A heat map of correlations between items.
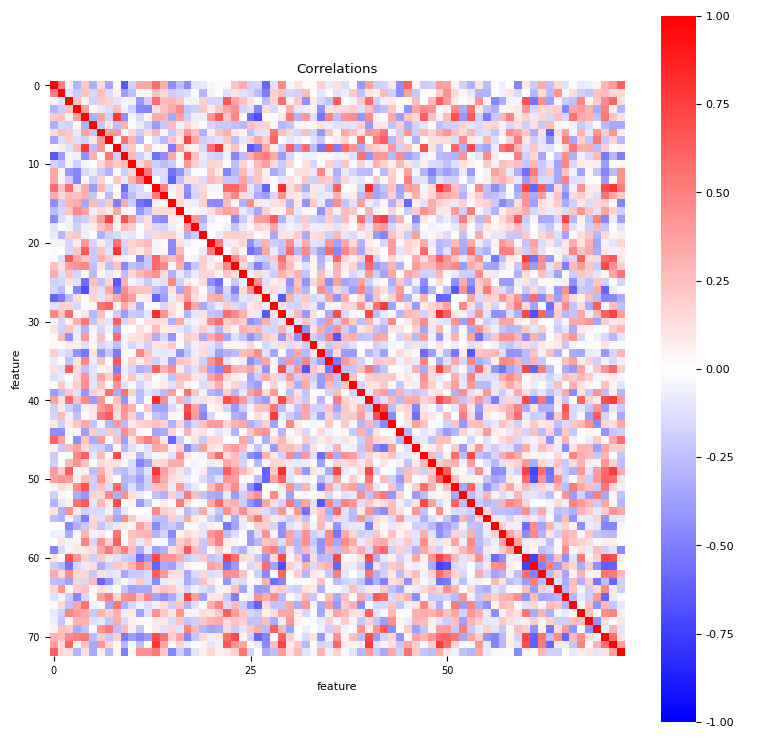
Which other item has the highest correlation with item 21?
8
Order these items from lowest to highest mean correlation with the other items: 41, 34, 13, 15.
34, 15, 41, 13
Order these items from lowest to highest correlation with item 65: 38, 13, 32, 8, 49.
13, 49, 38, 8, 32
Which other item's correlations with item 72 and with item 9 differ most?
0
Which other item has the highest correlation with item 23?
70
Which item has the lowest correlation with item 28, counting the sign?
63
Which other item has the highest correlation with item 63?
61
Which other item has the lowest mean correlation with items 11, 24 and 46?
42
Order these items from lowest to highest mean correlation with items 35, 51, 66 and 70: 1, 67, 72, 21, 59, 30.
72, 59, 1, 67, 30, 21
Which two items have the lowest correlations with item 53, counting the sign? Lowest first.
34, 26
